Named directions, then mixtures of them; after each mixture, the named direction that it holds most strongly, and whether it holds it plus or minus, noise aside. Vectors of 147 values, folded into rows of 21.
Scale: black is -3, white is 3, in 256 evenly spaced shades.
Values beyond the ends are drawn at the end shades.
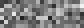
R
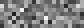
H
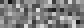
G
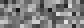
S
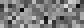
H, minus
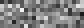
H, plus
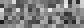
S, minus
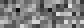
S, plus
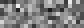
S, plus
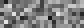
R, plus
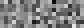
G, plus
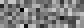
G, minus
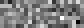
G, plus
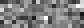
H, plus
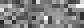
H, plus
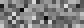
H, minus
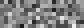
G, plus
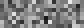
H, minus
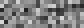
R, minus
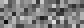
R, minus
